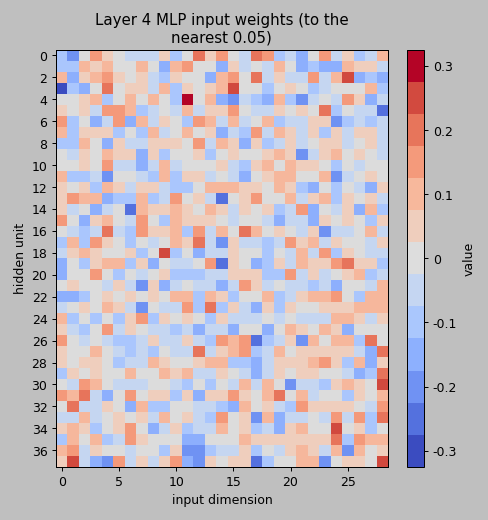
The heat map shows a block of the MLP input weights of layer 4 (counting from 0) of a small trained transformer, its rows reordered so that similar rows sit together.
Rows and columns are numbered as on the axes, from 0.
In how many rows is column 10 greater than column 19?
15
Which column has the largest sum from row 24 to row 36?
28
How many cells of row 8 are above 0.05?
3
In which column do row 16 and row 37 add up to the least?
23
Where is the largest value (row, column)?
4, 11
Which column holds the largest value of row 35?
24
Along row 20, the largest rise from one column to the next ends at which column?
20
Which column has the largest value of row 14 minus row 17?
14
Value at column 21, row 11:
0
